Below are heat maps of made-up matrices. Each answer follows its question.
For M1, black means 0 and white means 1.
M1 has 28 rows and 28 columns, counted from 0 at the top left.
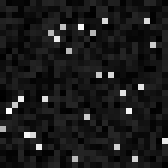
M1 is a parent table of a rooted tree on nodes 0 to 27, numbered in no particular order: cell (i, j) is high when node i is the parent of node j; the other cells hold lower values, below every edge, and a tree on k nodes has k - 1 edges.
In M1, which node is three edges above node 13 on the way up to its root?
26
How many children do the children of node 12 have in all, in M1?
4
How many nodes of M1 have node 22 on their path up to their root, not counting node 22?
8
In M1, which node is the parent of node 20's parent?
5
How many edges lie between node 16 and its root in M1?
2
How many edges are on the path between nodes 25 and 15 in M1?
7
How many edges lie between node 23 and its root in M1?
7
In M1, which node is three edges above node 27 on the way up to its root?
19
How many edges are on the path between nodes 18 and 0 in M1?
2
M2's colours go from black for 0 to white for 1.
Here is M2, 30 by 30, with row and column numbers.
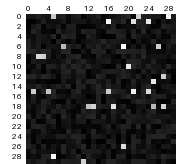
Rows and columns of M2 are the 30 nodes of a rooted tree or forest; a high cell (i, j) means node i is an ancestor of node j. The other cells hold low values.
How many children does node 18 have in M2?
3
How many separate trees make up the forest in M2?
10
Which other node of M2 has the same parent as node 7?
26
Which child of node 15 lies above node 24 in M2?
1
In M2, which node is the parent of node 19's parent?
6
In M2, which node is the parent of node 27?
12
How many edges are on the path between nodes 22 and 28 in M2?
2
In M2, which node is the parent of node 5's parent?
0
